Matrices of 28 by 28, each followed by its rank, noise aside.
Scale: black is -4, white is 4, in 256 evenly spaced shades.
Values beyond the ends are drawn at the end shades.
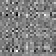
three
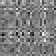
three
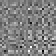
three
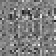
four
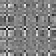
one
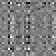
two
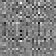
three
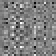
two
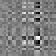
one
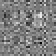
three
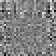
four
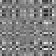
one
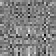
four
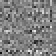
four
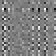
one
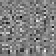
four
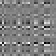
one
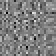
four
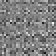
four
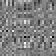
three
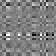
one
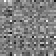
four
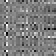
two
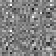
four
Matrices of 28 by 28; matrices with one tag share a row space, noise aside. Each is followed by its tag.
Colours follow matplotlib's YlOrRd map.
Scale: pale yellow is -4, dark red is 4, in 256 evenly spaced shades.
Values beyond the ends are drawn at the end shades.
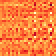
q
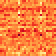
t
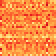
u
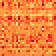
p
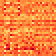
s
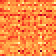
t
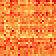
s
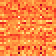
t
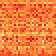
p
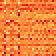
s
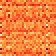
u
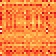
u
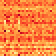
s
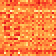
s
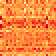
u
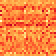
u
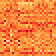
s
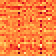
t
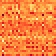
p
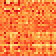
s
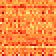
p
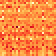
p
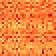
p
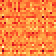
p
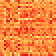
s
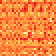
q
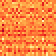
p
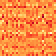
p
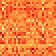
p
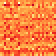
s
